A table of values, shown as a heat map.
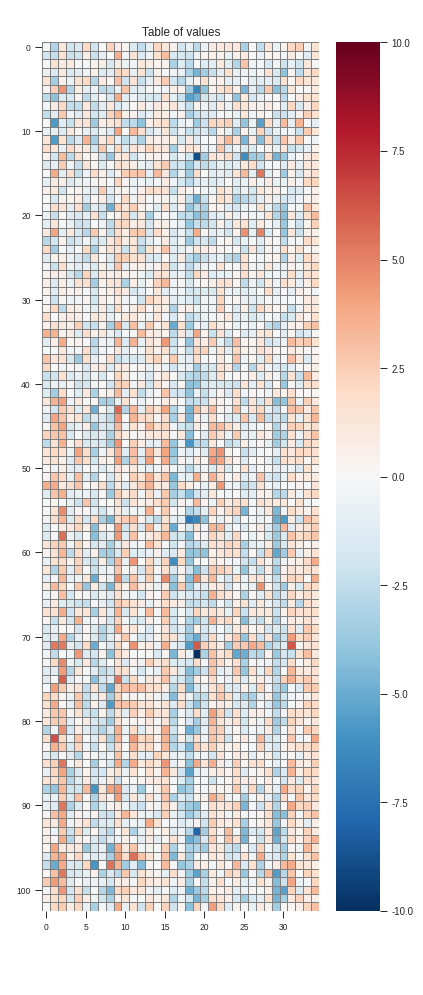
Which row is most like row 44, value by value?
96
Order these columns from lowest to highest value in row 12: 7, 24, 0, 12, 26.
26, 24, 12, 0, 7
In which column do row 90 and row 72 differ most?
24
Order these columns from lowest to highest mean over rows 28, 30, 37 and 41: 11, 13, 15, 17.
17, 11, 13, 15
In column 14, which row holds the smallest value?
56
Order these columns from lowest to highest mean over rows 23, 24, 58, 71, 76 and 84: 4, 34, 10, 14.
4, 10, 14, 34
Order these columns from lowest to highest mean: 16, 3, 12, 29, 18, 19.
18, 29, 16, 19, 3, 12
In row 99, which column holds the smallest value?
29
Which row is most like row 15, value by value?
22
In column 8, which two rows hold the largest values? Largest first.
97, 88
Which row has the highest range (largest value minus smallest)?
72
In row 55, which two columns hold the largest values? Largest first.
2, 13
